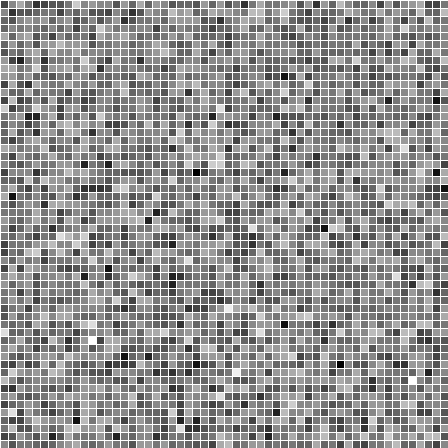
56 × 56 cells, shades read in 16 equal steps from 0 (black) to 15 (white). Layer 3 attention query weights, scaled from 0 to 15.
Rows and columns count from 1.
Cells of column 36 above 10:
6
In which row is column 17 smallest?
2
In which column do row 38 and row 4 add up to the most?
13
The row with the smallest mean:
46
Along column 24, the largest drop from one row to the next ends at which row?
44
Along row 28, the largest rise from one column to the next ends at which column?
20
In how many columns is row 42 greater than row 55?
31
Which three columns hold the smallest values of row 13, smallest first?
55, 49, 39
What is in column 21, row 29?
10
